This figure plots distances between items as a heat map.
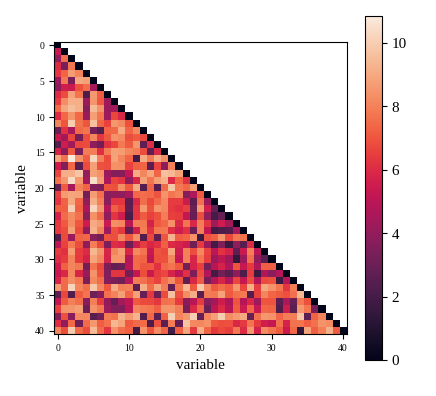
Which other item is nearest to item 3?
17
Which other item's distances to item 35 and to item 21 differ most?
2
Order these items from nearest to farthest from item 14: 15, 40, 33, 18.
15, 33, 18, 40
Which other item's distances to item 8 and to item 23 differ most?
26
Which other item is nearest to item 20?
27
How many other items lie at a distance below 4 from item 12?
8
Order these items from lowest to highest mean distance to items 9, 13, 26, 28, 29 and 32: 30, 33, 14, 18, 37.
30, 33, 37, 18, 14
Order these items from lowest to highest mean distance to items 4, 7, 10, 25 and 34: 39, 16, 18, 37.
37, 18, 16, 39
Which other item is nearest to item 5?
38
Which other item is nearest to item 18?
33
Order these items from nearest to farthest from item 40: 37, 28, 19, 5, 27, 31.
28, 19, 31, 37, 27, 5
